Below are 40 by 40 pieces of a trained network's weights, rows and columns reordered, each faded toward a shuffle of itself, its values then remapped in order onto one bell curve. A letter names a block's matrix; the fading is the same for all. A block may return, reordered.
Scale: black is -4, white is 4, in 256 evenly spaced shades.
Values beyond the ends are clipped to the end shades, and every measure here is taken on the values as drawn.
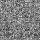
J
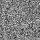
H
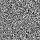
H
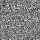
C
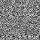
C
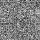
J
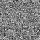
J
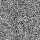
H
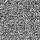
J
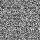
J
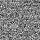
J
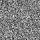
H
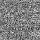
J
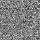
C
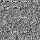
C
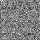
J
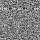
C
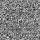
J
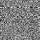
C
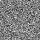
H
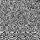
C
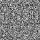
J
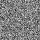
H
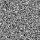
H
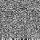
C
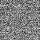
J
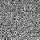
J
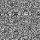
C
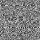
C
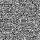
J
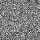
J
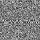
C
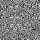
C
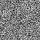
H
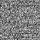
J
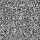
C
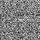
J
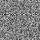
C
